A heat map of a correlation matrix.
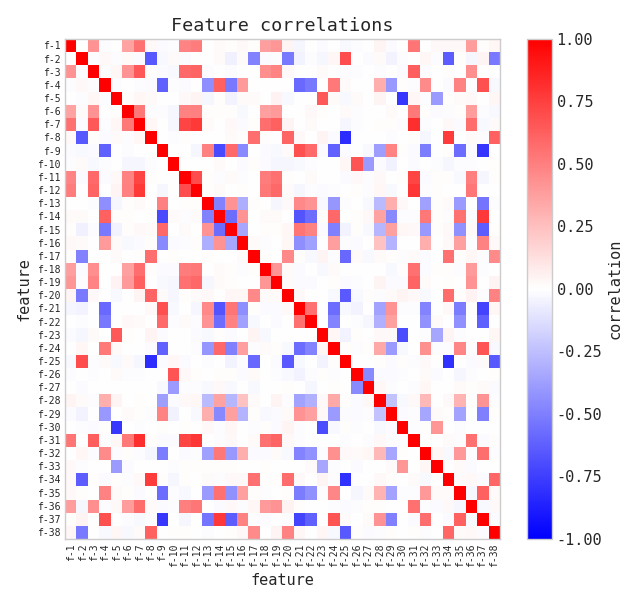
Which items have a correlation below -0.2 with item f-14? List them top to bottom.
f-9, f-13, f-15, f-21, f-22, f-29
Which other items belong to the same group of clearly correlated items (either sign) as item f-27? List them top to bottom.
f-10, f-26
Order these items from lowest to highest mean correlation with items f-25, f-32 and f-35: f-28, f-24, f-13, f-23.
f-13, f-23, f-28, f-24
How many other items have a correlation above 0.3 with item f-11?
9
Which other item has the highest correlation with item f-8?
f-34
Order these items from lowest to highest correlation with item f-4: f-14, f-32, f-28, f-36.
f-36, f-28, f-32, f-14
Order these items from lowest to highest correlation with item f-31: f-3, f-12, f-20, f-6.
f-20, f-6, f-3, f-12
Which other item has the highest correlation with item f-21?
f-9
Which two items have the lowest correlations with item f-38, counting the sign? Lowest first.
f-25, f-2
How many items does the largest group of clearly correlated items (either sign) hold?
14
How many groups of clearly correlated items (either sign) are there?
5
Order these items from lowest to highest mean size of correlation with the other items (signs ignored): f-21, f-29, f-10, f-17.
f-10, f-17, f-29, f-21
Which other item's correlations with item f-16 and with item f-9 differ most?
f-37
